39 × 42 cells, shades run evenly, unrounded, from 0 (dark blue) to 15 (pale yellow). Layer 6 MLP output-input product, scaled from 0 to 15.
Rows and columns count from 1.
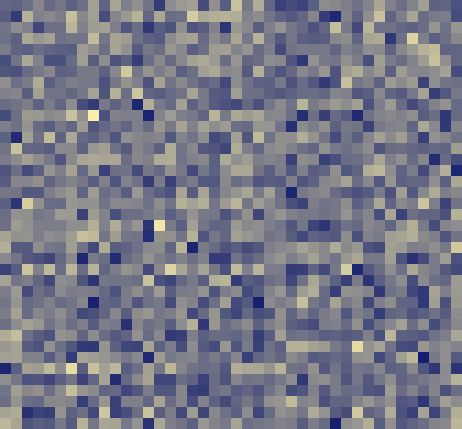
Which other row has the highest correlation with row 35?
38
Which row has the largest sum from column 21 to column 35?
32
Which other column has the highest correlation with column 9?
22
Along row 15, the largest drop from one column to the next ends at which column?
40
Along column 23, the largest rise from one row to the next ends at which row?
34
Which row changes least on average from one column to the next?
5
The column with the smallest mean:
27
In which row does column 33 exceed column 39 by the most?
33
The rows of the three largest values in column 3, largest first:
19, 25, 2
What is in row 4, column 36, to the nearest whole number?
2
